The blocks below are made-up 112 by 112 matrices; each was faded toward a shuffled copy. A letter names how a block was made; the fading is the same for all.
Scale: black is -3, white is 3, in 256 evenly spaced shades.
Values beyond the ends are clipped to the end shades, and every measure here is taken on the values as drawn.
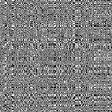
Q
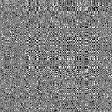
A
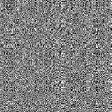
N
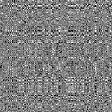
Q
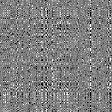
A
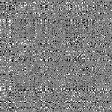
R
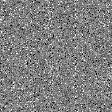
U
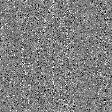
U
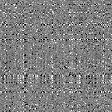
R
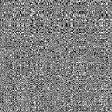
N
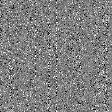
U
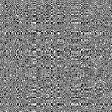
Q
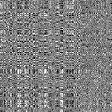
Q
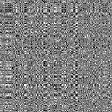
Q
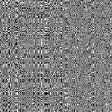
A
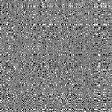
R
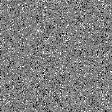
U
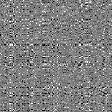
R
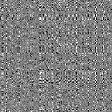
A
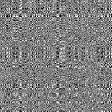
Q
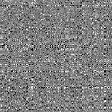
R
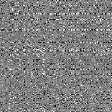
R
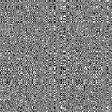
A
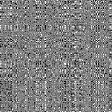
A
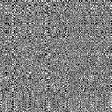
N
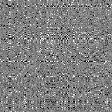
R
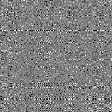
R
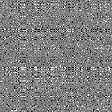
R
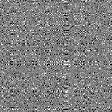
R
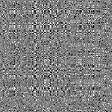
A
